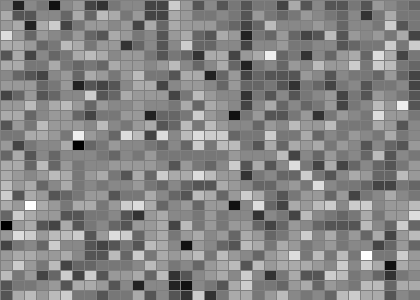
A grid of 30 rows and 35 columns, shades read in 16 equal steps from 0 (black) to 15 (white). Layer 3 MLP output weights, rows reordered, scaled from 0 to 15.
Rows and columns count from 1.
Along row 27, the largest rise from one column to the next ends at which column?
34
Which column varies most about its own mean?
21
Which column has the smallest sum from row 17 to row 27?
33
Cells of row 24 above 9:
14
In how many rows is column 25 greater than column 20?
13
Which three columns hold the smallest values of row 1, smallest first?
5, 2, 9
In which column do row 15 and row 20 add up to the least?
7
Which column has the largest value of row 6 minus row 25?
32
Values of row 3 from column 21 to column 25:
4 6 11 8 8
